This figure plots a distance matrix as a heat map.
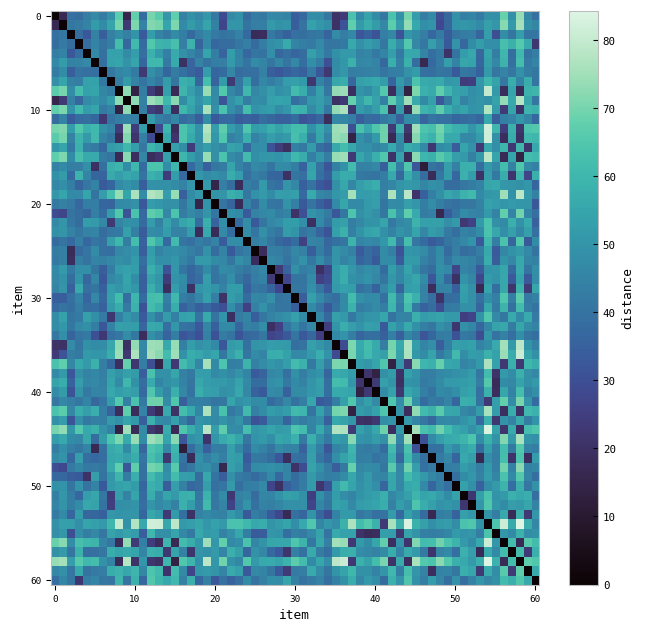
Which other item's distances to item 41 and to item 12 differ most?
54
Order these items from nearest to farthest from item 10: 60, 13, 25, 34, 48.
13, 34, 25, 60, 48
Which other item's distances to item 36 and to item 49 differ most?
4
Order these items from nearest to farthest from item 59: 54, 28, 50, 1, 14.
14, 28, 50, 1, 54
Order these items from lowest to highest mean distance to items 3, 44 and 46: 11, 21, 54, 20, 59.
11, 20, 21, 59, 54
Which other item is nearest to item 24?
31
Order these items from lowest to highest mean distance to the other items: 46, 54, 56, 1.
46, 1, 56, 54
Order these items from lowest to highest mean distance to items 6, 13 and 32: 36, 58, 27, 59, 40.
58, 27, 40, 59, 36
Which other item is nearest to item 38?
40
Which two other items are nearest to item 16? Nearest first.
46, 5
